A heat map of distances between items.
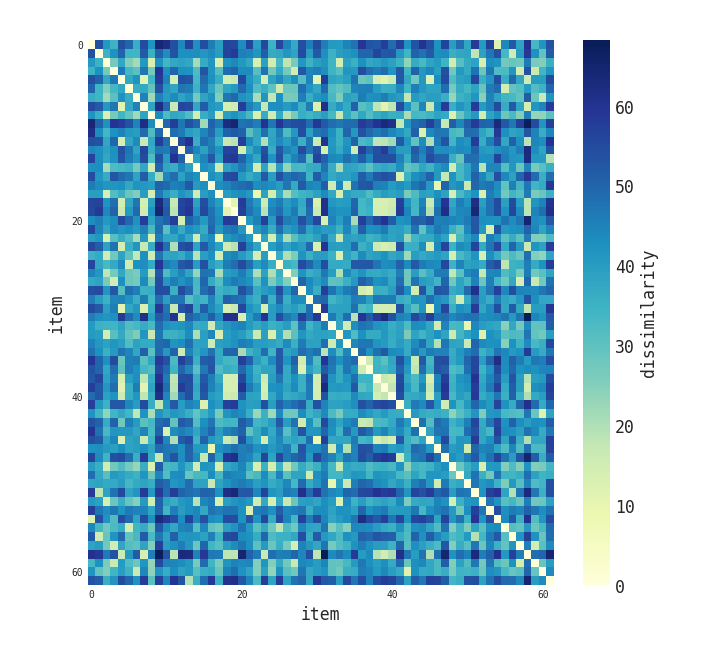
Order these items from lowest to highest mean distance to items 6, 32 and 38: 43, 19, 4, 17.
4, 17, 19, 43
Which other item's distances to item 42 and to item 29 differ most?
60
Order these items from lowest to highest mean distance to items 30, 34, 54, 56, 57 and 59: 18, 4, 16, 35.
16, 4, 18, 35
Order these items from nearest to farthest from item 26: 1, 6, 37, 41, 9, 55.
6, 55, 37, 1, 41, 9
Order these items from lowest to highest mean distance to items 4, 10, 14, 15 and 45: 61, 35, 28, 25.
28, 35, 25, 61
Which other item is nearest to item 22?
17
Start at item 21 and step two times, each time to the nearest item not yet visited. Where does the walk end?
49
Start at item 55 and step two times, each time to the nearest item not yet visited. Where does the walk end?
25
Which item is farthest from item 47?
58
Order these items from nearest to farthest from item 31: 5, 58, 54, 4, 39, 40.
54, 5, 40, 4, 39, 58
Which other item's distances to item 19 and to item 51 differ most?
18
